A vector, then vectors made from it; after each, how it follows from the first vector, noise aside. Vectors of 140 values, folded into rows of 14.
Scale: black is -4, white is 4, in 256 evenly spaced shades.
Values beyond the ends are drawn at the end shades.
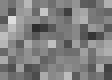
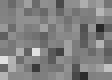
wrapped around, partly zeroed.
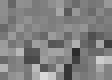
wrapped around, negated, partly zeroed.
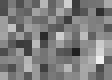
reversed.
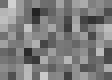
wrapped around.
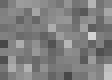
negated, partly zeroed.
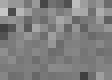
reversed, negated, partly zeroed.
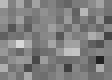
reversed, negated, partly zeroed.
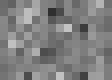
wrapped around, partly zeroed.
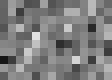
wrapped around.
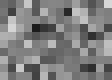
copied.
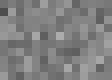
reversed, shrunk.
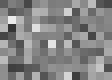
sign-scrambled.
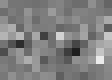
reversed, partly zeroed.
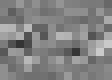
reversed, partly zeroed.
